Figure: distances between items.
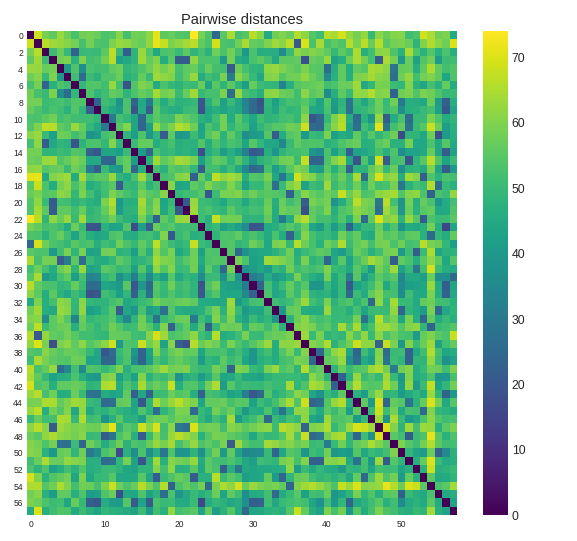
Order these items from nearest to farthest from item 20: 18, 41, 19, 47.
47, 41, 18, 19
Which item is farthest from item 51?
54
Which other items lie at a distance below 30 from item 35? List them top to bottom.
19, 24, 54
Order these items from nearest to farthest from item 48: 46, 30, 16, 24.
46, 30, 16, 24
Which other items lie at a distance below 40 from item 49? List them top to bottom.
4, 5, 7, 27, 40
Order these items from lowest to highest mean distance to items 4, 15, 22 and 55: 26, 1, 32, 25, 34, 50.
50, 34, 26, 32, 25, 1
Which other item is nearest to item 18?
12
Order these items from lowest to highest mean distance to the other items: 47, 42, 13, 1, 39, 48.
39, 13, 48, 42, 47, 1
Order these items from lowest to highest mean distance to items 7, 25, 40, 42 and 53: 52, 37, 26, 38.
52, 26, 38, 37
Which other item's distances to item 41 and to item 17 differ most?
42
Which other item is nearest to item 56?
23
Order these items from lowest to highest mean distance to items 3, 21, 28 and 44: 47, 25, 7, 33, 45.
47, 33, 25, 45, 7
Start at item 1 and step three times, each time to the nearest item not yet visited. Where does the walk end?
26
